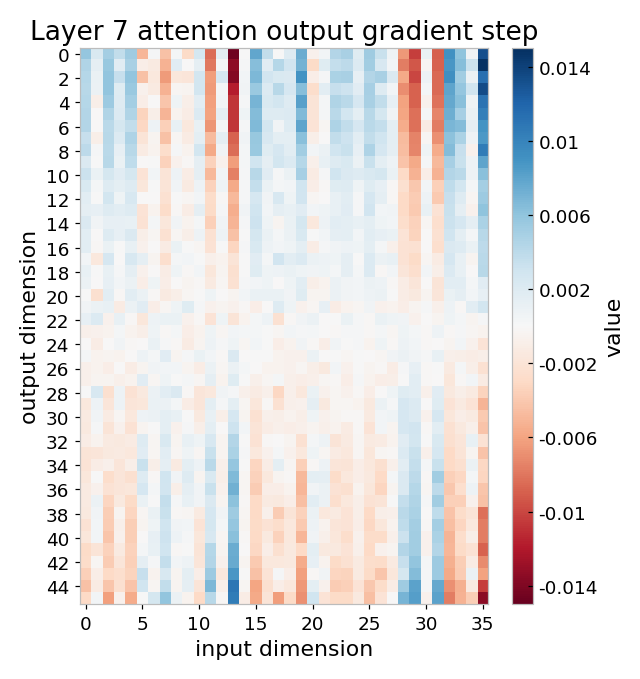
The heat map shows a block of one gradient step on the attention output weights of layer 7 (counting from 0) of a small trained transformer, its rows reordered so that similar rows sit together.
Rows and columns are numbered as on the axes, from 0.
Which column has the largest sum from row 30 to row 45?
13
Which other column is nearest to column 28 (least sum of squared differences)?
7
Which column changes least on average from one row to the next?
14
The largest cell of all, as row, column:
1, 35
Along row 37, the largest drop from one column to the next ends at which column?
32
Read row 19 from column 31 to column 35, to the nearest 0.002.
-0.002 0.002 0.002 0 0.002
